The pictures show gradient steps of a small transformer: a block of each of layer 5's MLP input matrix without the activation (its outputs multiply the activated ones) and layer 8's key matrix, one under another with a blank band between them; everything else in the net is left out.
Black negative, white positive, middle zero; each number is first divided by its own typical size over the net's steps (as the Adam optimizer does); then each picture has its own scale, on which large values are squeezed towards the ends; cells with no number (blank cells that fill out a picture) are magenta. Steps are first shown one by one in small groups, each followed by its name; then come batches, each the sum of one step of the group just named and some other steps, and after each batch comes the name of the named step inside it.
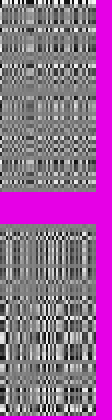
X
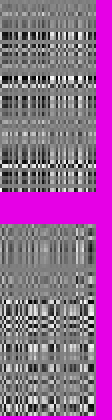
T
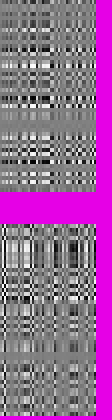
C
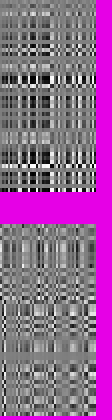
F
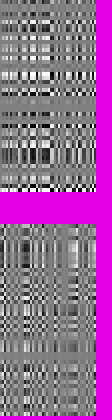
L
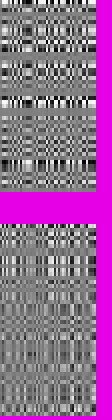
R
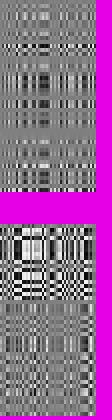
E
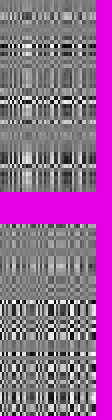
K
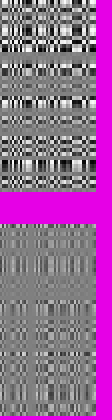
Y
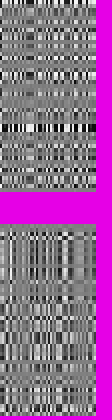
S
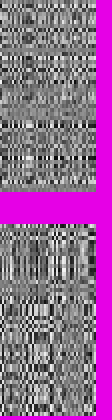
S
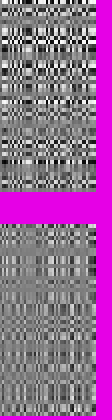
R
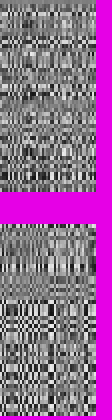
T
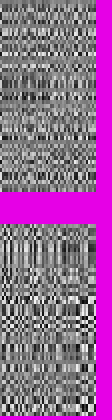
C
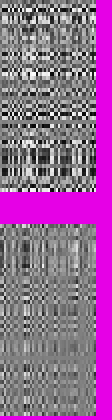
L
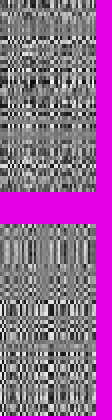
K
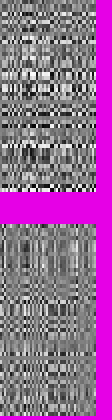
L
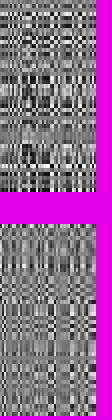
F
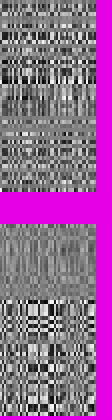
T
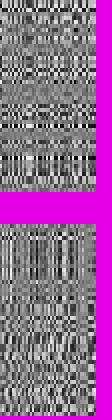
S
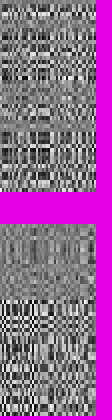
T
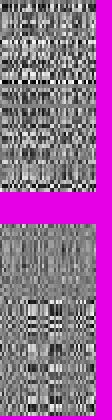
L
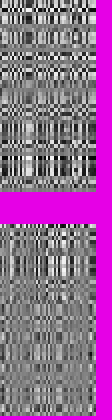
S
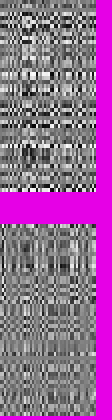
L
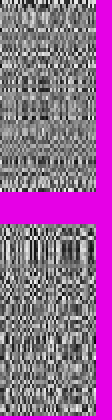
X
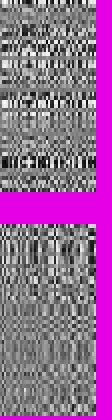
R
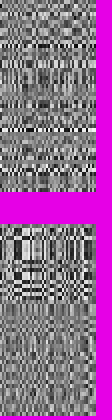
E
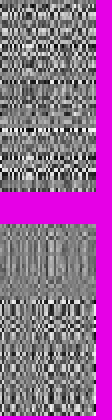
K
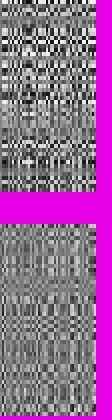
R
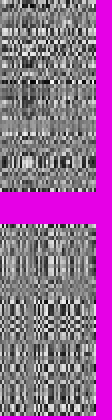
R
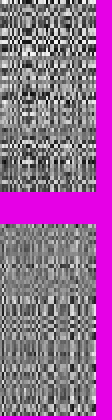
R
